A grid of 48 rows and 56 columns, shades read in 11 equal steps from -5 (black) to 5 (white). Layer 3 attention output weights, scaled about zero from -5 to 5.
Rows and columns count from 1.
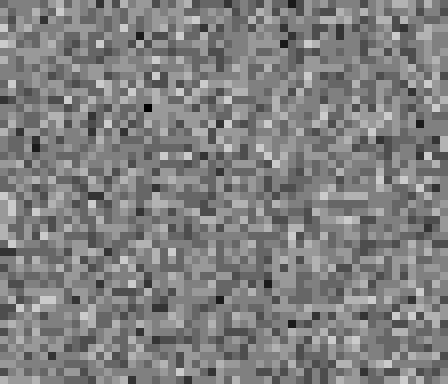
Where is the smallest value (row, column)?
14, 19
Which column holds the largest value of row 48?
51
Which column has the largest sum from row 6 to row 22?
35
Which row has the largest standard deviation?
16
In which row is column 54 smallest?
29
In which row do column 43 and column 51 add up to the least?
4
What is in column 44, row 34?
-2
